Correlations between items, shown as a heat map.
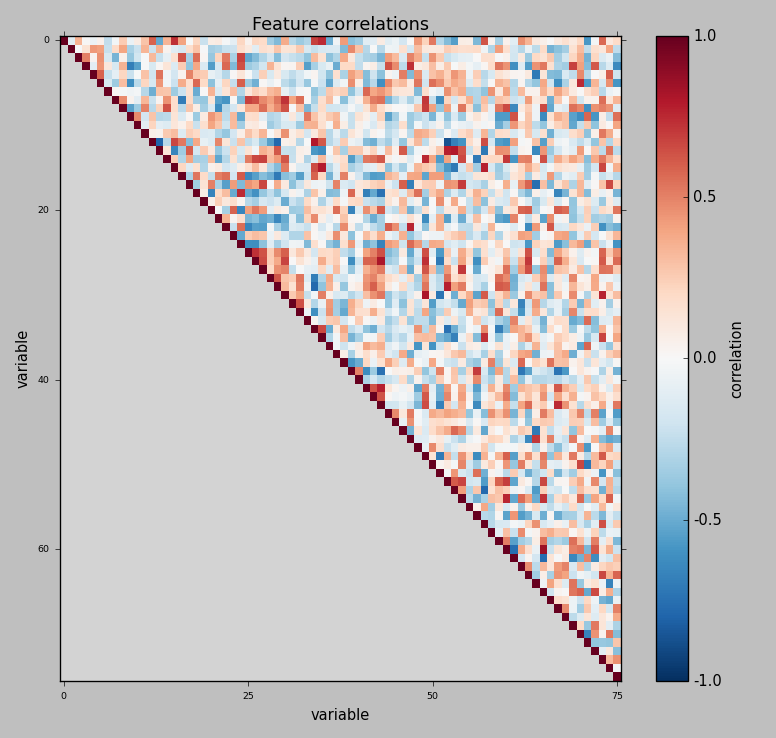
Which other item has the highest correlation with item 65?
60
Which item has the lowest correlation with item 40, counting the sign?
38
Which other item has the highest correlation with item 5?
70
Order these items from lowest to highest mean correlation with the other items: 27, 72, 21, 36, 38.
21, 36, 38, 72, 27
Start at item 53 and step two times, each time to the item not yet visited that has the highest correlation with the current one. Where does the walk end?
52
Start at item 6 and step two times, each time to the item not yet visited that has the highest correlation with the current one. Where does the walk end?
43
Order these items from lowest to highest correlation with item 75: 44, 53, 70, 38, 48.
44, 70, 53, 48, 38
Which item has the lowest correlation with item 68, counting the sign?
39
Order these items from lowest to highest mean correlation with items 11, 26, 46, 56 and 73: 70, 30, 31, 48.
31, 70, 48, 30
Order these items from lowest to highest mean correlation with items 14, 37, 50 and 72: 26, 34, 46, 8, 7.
34, 7, 46, 26, 8
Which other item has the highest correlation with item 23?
20
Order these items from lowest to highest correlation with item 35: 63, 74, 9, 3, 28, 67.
28, 3, 74, 9, 67, 63
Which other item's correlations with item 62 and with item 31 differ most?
32
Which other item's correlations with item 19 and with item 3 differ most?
69
